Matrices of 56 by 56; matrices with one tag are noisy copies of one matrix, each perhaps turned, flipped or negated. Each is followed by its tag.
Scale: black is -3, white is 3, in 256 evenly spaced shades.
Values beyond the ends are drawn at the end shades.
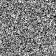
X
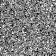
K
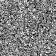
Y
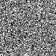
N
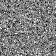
Y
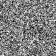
Y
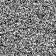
X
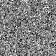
N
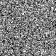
N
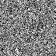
Y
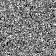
X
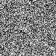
K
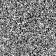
Y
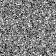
K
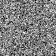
K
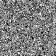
X
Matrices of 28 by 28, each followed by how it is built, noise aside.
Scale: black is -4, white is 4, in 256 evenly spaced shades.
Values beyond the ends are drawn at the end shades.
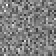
repeating rows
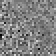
lower triangular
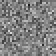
repeating rows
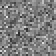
repeating rows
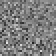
lower triangular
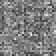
blocks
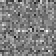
uneven rows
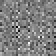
low rank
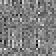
low rank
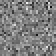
low rank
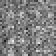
blocks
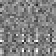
low rank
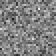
noise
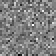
uneven rows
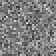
noise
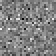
uneven rows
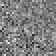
lower triangular
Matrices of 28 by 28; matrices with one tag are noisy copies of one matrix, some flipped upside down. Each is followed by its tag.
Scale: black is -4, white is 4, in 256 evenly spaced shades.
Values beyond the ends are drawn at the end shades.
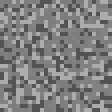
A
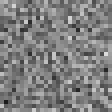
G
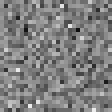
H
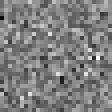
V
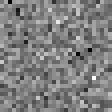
H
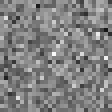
V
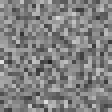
H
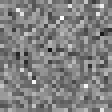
A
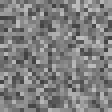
G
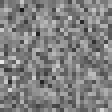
V
